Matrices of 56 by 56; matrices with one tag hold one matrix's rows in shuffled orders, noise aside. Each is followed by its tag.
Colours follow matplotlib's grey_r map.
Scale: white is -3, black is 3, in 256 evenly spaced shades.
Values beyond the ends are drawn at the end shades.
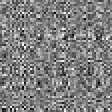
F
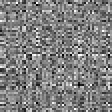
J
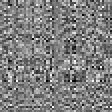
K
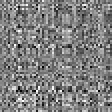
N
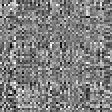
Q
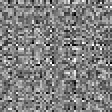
K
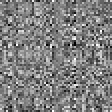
K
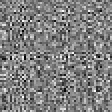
F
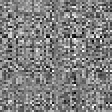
K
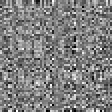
K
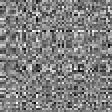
J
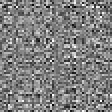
K
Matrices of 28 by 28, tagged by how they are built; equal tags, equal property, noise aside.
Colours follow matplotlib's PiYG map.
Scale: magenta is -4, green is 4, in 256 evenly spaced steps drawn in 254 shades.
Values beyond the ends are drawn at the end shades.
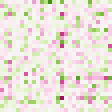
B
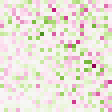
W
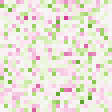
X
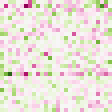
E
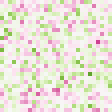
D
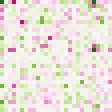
B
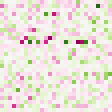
E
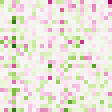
B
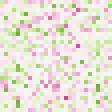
X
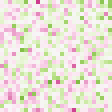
D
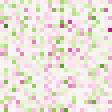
X
